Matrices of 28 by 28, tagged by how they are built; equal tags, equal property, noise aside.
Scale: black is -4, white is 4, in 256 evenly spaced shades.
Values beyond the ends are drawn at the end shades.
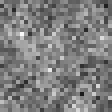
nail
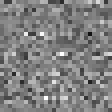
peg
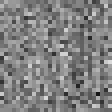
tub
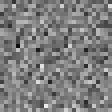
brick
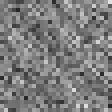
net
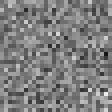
tub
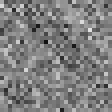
net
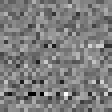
peg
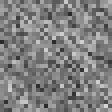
net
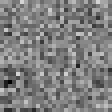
tub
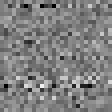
peg
